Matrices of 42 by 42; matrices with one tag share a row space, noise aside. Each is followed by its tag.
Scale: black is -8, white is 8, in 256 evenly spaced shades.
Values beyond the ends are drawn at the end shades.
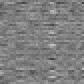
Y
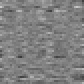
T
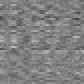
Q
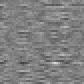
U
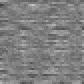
Y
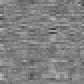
Y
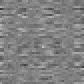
T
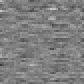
Y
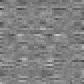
T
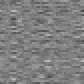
Q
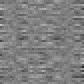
T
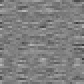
T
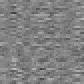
Q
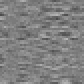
U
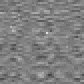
Q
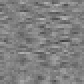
U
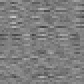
Q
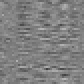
U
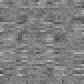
T
